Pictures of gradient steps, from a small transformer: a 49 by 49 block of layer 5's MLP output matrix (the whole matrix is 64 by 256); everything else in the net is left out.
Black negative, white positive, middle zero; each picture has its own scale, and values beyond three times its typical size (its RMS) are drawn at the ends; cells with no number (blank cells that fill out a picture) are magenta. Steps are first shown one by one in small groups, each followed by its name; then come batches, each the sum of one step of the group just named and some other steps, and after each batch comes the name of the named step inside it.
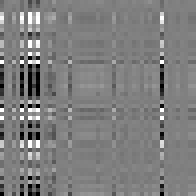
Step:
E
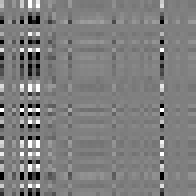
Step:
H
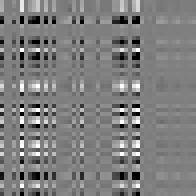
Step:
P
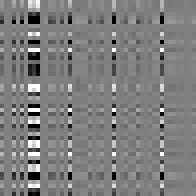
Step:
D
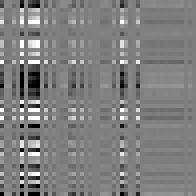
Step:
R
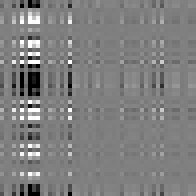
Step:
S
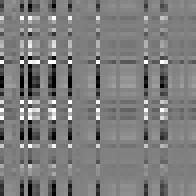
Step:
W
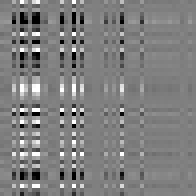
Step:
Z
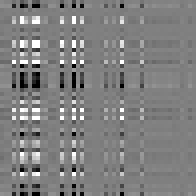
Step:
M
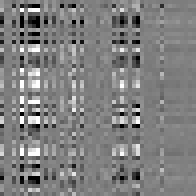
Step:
P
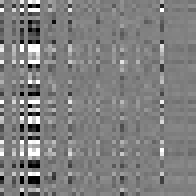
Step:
R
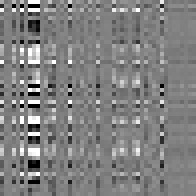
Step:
W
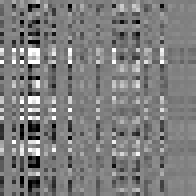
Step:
W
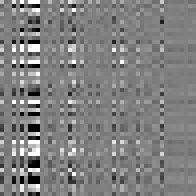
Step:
D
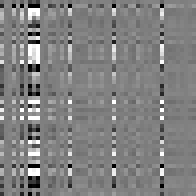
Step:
E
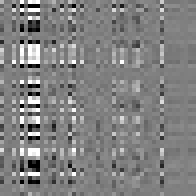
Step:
M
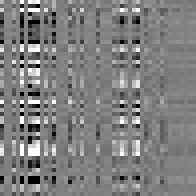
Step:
P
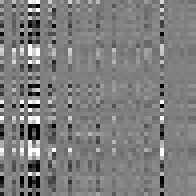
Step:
E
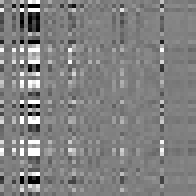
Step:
H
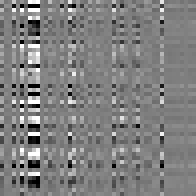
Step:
R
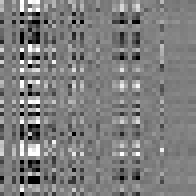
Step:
P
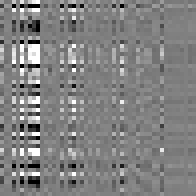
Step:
M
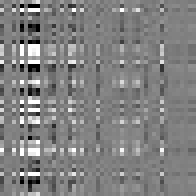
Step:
W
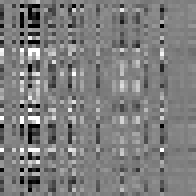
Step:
W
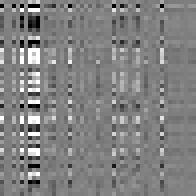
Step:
W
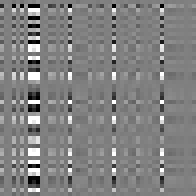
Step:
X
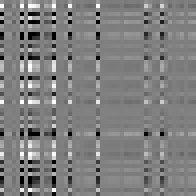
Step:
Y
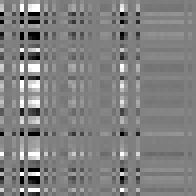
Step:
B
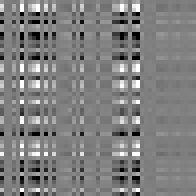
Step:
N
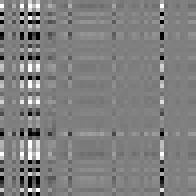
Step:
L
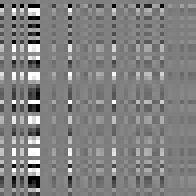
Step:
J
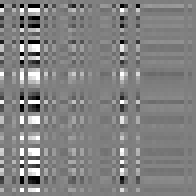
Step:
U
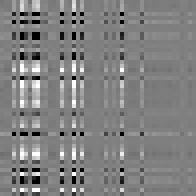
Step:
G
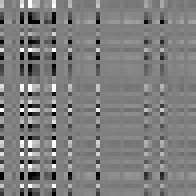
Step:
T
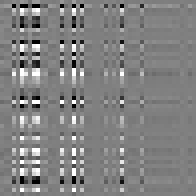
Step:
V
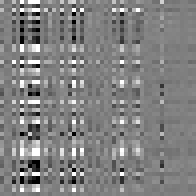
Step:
G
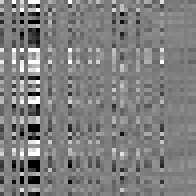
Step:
B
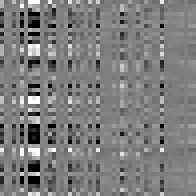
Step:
B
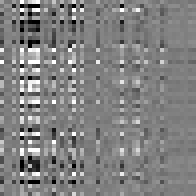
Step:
Y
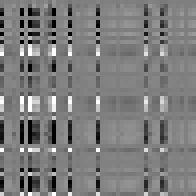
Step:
Y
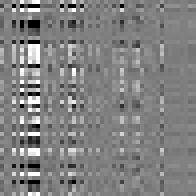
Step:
V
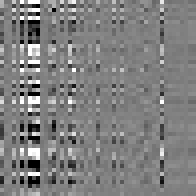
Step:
L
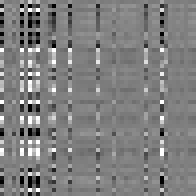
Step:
L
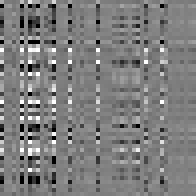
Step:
T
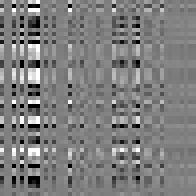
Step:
J
